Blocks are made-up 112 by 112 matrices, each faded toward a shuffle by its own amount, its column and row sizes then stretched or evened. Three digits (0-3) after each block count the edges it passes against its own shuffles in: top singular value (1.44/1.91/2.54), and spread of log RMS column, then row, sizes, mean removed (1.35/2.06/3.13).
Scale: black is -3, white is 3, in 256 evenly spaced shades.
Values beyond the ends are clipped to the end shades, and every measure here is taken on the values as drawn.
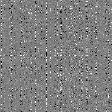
2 3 1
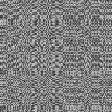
3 1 0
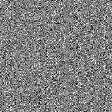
2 2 0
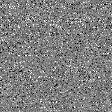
0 0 2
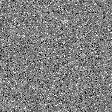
0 1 0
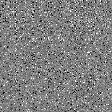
2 1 1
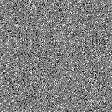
2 0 0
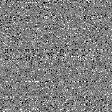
2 1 2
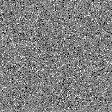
1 1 1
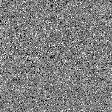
1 0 1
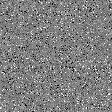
1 0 1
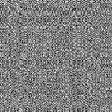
3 1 1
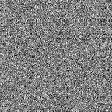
2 0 0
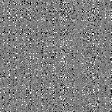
2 3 2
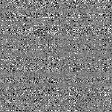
1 2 3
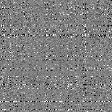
2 2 3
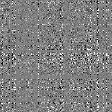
0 3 3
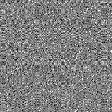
3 0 1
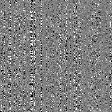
2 3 1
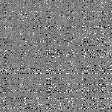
2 2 3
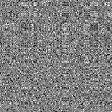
3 0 2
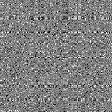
3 0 2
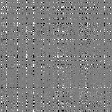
3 3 3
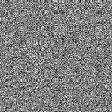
3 1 0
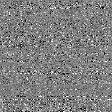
1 1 3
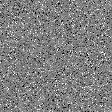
0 1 0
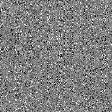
2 2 0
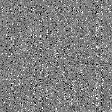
1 2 1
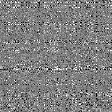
2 2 3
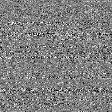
0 0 3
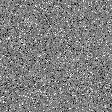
0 0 0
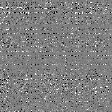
0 2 3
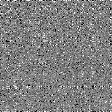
2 1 2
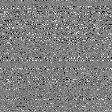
1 0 3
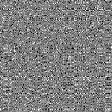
3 0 2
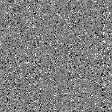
0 2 1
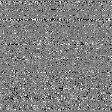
1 1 3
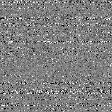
0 1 3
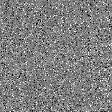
1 1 0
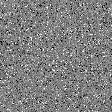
0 0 1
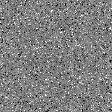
0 1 1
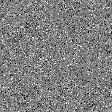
0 1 0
